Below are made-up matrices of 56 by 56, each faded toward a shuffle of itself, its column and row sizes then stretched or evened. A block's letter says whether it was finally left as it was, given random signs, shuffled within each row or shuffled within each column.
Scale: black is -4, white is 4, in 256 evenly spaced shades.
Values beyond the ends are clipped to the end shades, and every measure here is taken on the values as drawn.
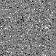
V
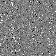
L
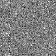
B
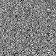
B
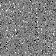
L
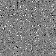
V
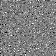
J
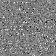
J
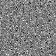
L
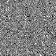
V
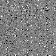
V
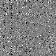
V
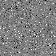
J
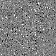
L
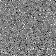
J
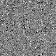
V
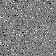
J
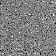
J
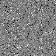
L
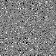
V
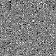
B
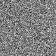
L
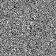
L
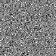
B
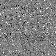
J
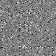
B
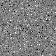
J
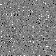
B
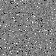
J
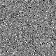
J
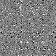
B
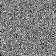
V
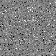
J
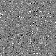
B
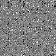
B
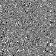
B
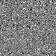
J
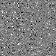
V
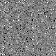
B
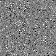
L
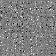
B
